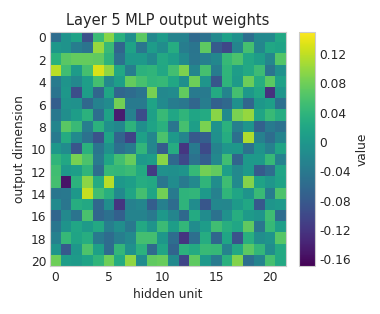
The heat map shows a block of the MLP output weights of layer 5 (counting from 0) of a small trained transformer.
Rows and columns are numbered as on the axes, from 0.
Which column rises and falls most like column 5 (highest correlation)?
0
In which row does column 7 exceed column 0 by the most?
4
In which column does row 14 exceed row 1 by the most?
3
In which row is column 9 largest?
5
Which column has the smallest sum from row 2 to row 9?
6
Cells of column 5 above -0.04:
18
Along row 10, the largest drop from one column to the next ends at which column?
12
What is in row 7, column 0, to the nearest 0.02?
-0.04
